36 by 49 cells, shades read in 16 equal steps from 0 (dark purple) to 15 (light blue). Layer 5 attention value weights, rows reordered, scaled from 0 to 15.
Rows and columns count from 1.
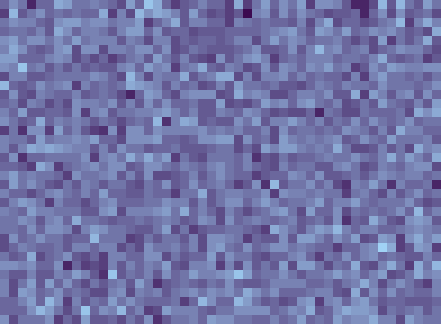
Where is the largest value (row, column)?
28, 43
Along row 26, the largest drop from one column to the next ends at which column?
20
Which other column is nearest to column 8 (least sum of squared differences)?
37
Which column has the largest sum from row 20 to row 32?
47
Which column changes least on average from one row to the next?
26
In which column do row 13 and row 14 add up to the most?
18
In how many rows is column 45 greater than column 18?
11
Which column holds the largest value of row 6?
36
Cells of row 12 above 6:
34
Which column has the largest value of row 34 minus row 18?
23
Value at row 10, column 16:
11
